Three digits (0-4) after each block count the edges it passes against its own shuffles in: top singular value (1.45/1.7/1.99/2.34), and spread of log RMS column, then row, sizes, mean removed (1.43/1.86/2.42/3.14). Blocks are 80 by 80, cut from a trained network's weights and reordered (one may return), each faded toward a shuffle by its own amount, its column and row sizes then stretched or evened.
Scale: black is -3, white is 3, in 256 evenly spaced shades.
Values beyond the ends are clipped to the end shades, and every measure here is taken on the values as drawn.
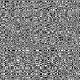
4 2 4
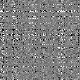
1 4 4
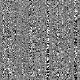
1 4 1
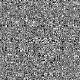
2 2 3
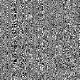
2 4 1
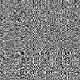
4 3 3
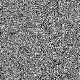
0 1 0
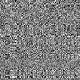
4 0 3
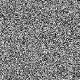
1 1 1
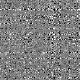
1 3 4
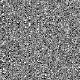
1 3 0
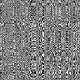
4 4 2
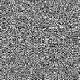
3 0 2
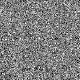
0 1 1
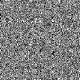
1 2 1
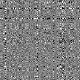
2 3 3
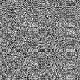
4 1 1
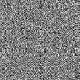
3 1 0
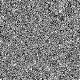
1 0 1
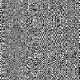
4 4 1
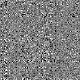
1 3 3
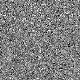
0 1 1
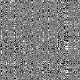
3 4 3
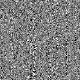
1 3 0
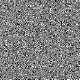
1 2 3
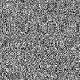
3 1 1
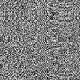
4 1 0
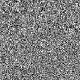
2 1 1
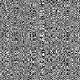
4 4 2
